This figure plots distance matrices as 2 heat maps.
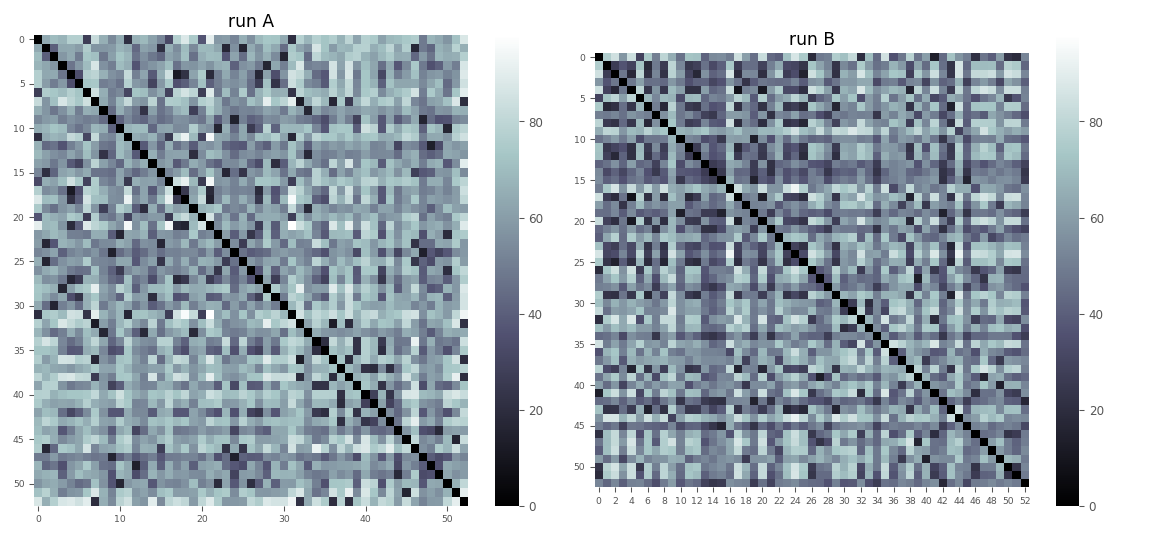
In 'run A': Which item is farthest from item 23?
34
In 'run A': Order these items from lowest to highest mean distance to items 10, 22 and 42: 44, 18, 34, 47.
47, 34, 18, 44
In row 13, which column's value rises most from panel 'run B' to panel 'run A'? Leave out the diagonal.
21
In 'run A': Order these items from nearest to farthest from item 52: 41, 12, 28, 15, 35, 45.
15, 12, 41, 35, 45, 28
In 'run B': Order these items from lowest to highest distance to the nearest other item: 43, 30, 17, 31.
17, 43, 30, 31
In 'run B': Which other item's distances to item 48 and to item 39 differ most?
27
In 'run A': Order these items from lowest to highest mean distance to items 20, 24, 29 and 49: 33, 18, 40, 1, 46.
33, 18, 1, 40, 46
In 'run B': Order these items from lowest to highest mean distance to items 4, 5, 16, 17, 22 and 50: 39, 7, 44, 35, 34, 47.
34, 7, 39, 47, 44, 35
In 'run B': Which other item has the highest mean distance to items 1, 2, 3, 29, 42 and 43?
44
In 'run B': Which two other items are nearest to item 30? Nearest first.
33, 31
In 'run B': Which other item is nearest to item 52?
42
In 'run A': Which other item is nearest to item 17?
4
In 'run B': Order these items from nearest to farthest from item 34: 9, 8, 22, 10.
10, 22, 8, 9
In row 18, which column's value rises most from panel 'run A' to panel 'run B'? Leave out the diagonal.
27
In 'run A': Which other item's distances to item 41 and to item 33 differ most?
8
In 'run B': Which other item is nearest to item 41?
0
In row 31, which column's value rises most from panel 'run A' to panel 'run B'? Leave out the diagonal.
0
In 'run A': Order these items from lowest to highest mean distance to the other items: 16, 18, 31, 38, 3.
3, 18, 16, 38, 31
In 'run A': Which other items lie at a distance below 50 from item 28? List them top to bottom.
3, 12, 24, 44, 48, 49
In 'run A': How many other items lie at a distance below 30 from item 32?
4
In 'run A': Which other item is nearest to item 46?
1
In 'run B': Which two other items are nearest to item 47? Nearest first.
39, 27
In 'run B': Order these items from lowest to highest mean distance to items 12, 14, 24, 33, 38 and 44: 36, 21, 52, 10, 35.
52, 21, 10, 35, 36
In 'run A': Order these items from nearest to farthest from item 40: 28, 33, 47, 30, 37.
37, 33, 30, 47, 28
